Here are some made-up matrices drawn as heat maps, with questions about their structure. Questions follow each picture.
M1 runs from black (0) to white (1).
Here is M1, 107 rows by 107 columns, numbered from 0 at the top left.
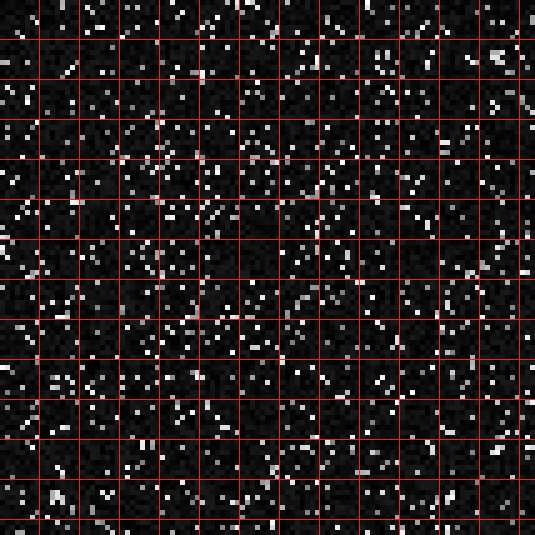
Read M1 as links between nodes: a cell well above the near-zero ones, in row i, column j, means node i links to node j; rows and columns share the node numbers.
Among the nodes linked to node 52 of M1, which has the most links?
node 59
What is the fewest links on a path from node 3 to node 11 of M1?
4
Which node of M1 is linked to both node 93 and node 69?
node 55
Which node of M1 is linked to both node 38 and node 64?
node 60
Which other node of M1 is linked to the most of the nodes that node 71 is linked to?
node 50
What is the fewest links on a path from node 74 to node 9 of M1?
4
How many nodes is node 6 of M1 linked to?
12
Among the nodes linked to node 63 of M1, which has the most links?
node 39
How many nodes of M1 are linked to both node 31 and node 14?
5
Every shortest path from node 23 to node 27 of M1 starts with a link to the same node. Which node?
node 20
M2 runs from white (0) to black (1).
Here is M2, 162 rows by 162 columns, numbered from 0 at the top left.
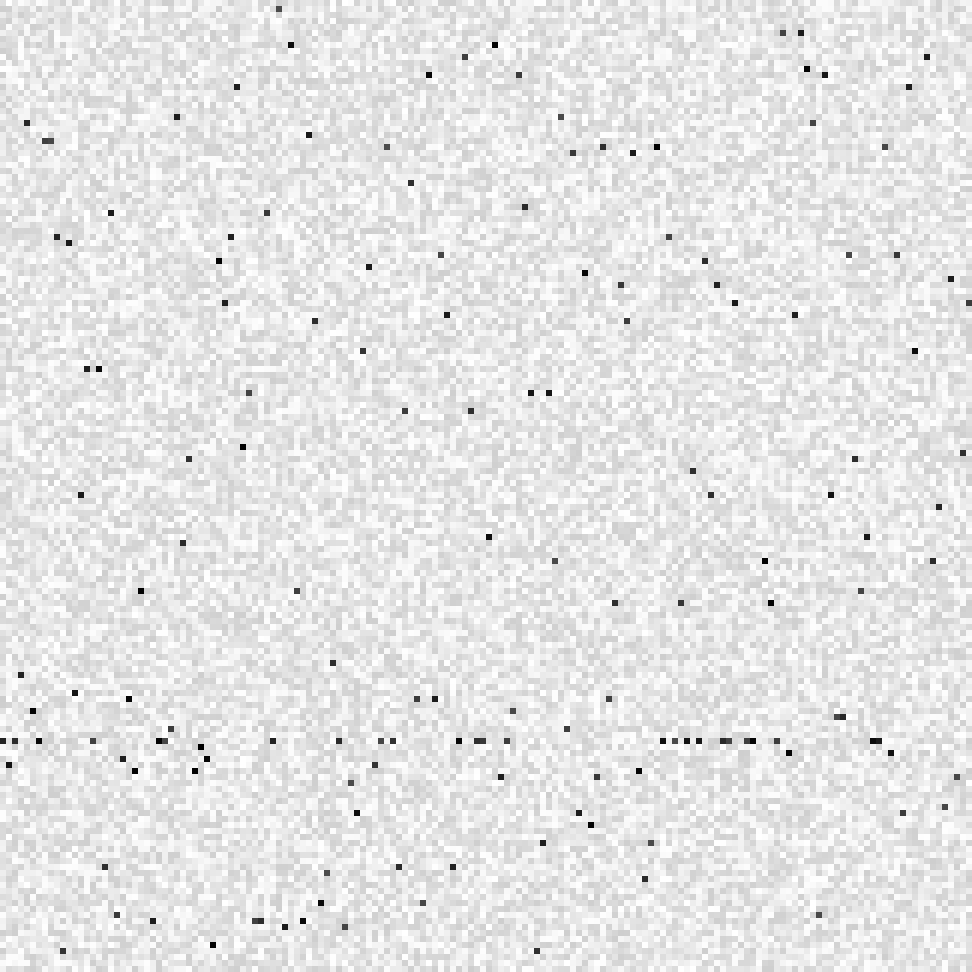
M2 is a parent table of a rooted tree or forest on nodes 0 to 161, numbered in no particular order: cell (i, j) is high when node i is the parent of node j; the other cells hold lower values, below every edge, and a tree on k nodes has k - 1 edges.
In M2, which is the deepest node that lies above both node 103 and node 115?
47
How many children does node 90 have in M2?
1
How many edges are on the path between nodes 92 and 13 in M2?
9
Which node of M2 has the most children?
123
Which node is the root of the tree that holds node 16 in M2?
126
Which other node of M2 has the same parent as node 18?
44
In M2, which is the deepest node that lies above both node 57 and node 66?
154
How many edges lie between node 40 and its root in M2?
7
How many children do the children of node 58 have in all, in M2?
2
